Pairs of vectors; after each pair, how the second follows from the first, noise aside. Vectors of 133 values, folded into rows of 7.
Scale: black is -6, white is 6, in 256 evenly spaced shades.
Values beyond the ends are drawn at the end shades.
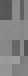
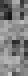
scaled up.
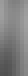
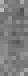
wrapped around, negated, partly zeroed.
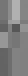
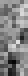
reversed, negated, scaled up.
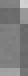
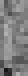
wrapped around, negated.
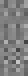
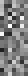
reversed, negated, scaled up.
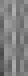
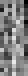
reversed, scaled up.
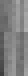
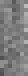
reversed, negated, partly zeroed.
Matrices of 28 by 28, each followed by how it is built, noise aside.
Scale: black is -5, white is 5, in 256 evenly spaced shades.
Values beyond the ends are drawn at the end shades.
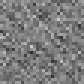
Toeplitz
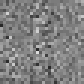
uneven columns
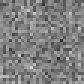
blocks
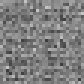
blocks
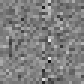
uneven columns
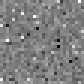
sparse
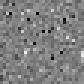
sparse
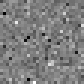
sparse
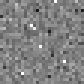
sparse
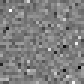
sparse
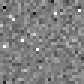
sparse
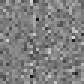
uneven columns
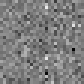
uneven columns
